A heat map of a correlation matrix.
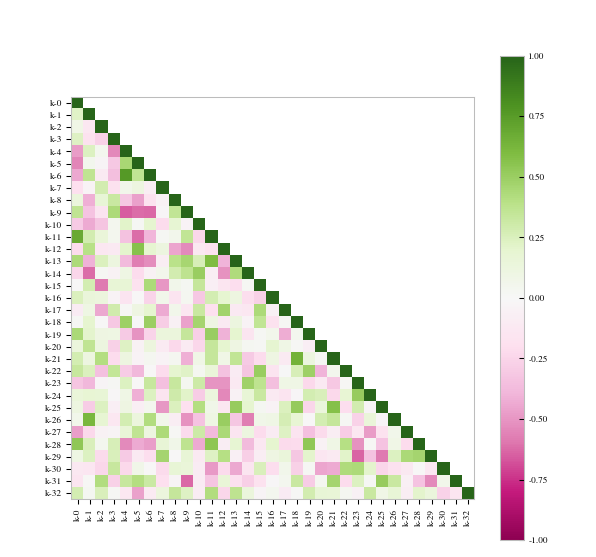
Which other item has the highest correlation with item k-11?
k-0
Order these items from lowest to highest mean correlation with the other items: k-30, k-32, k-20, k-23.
k-30, k-23, k-20, k-32
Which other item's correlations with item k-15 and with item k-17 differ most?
k-12
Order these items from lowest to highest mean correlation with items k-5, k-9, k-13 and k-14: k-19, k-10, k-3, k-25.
k-19, k-3, k-25, k-10
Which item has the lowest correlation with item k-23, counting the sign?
k-29
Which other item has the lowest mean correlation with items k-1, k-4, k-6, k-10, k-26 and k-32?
k-9
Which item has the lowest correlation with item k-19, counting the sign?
k-5
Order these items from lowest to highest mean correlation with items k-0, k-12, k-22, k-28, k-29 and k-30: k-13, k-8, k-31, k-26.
k-31, k-13, k-8, k-26
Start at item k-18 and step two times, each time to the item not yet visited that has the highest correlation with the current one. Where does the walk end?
k-25
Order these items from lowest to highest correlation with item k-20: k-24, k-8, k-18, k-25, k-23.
k-8, k-23, k-18, k-25, k-24
